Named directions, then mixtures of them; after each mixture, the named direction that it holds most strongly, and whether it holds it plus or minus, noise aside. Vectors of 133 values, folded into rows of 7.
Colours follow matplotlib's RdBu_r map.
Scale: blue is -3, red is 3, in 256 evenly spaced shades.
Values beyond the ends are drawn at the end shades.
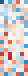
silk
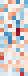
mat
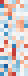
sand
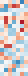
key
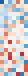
silk, plus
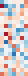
sand, minus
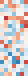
key, plus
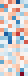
mat, plus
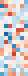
sand, plus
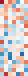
silk, minus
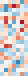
key, plus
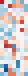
sand, plus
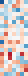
silk, plus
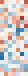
mat, minus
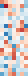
sand, plus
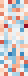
silk, minus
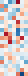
mat, minus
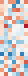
silk, minus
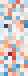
sand, plus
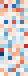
silk, minus
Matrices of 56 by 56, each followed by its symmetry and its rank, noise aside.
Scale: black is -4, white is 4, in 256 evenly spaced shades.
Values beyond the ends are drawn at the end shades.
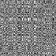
no symmetry, rank five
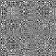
symmetric, rank five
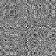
symmetric, rank six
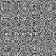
antisymmetric, rank six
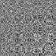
symmetric, rank six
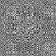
symmetric, rank five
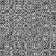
symmetric, rank five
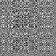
no symmetry, rank four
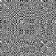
symmetric, rank five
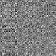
no symmetry, rank six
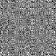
antisymmetric, rank four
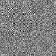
symmetric, rank six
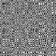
no symmetry, rank four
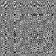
symmetric, rank four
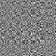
no symmetry, rank five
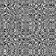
antisymmetric, rank four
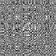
symmetric, rank five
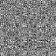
no symmetry, rank five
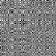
symmetric, rank four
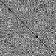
symmetric, rank six
